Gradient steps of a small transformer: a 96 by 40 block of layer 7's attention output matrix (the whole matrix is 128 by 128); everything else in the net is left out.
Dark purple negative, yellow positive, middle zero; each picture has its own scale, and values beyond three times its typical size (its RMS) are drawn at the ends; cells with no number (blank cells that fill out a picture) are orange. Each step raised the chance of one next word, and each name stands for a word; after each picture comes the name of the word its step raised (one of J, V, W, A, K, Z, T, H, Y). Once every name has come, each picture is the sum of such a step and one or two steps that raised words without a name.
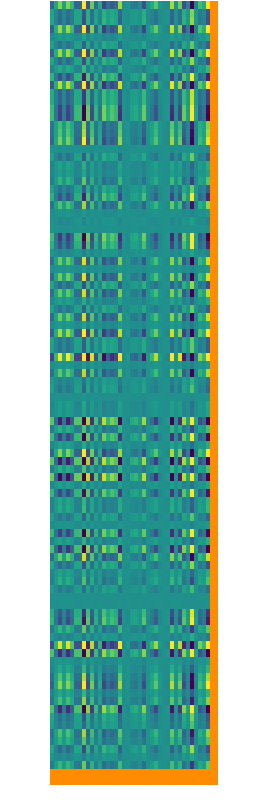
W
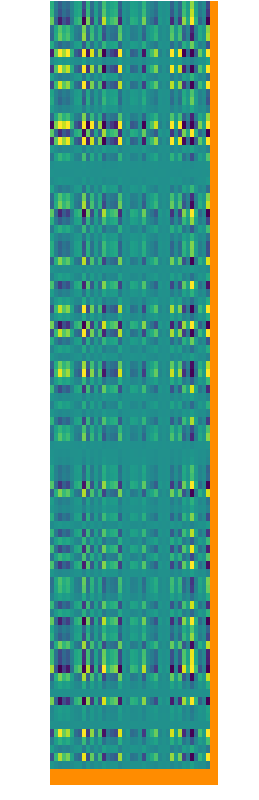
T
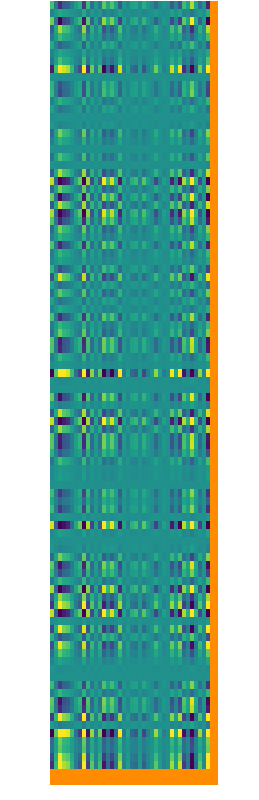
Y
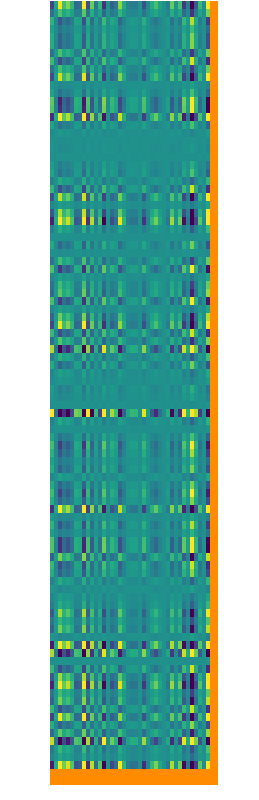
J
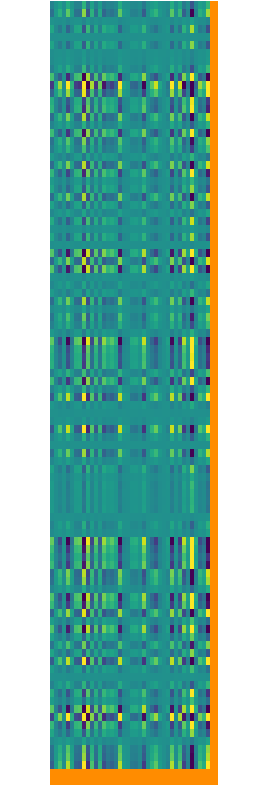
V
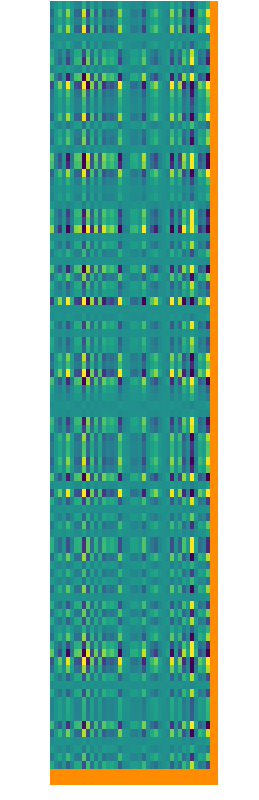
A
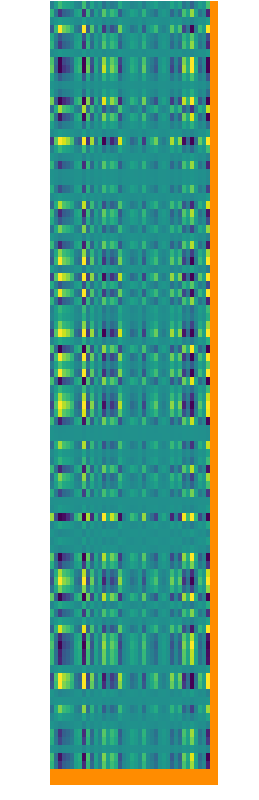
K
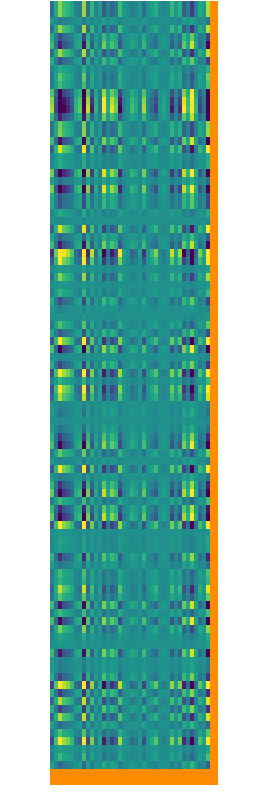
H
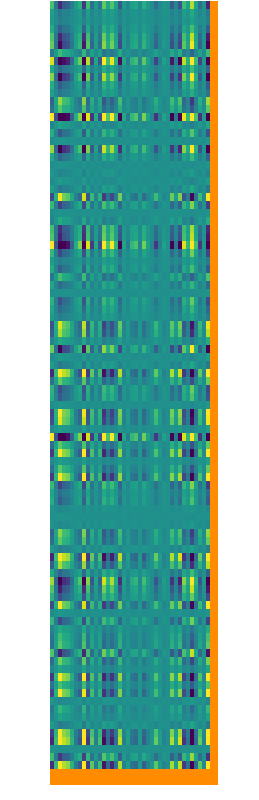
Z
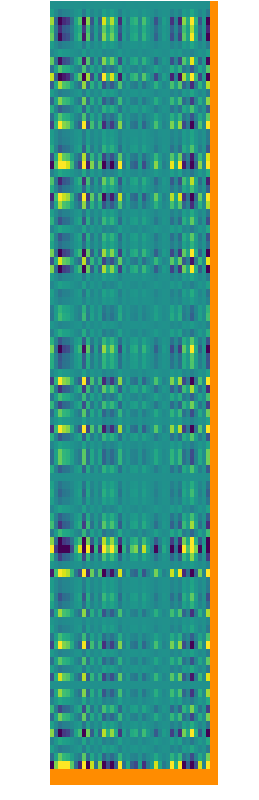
V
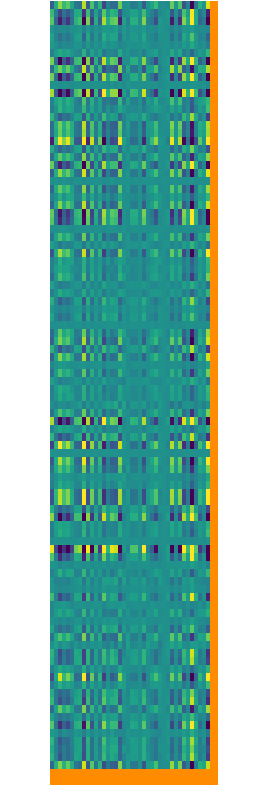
K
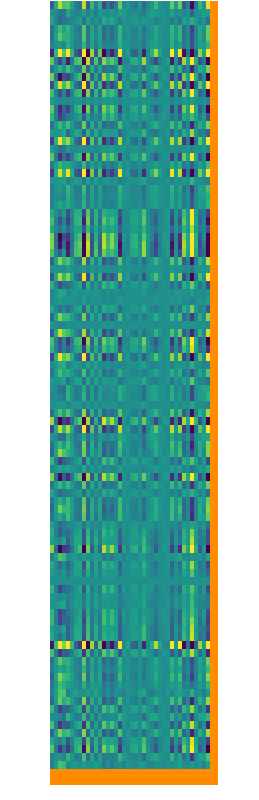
W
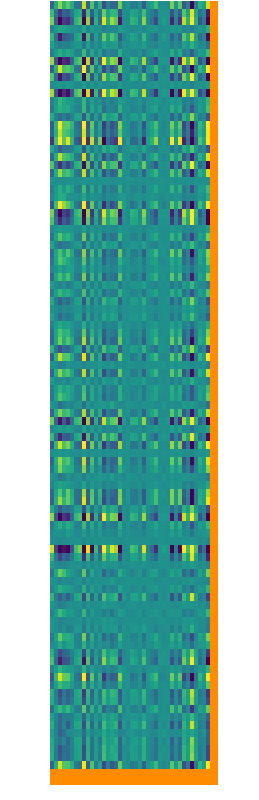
K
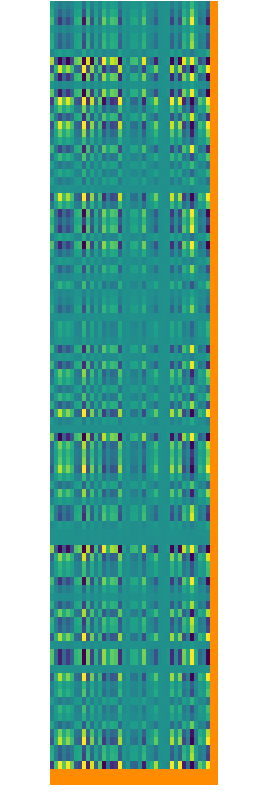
Z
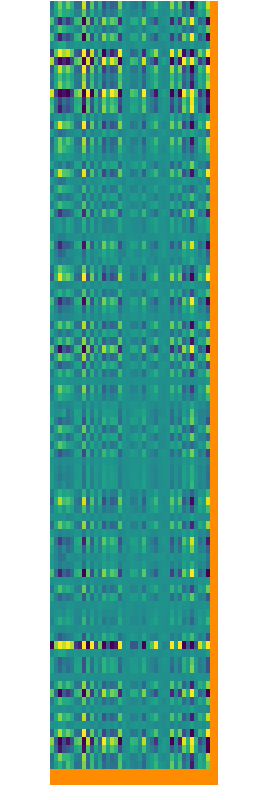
J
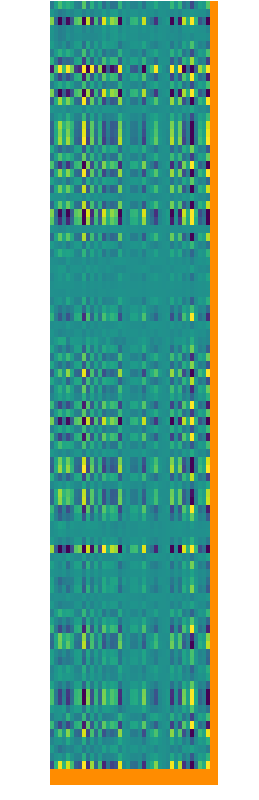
Y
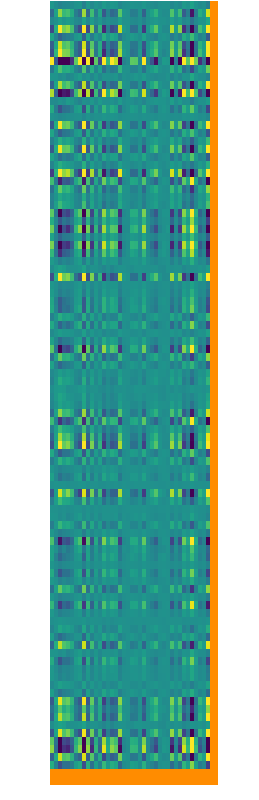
A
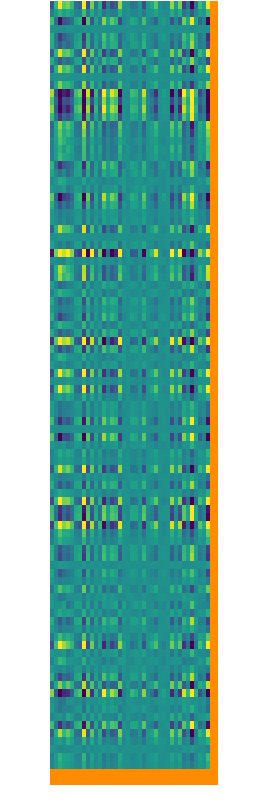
H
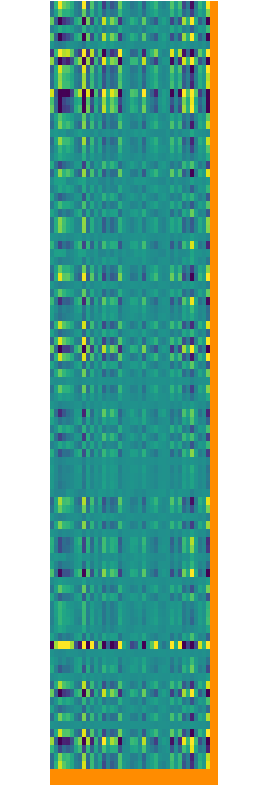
J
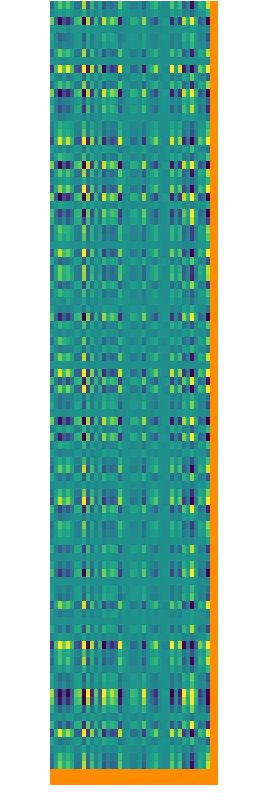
Y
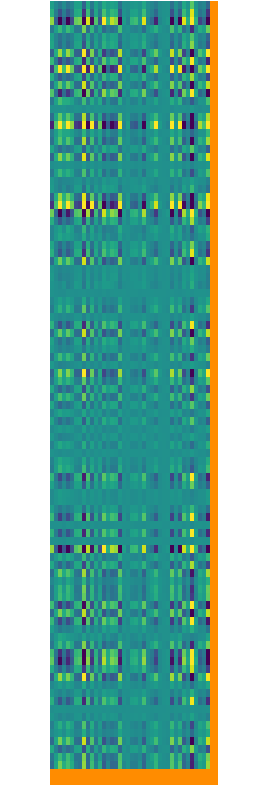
T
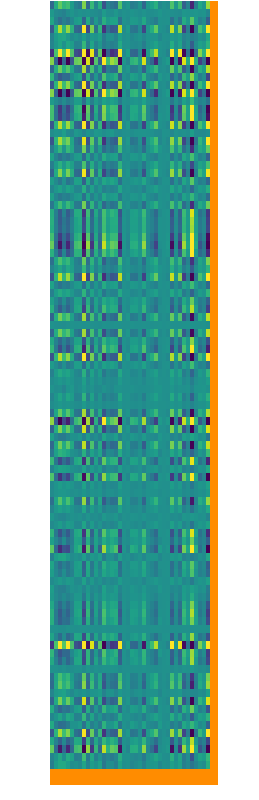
W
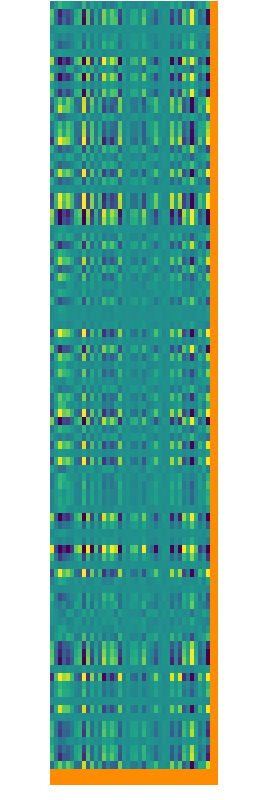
K
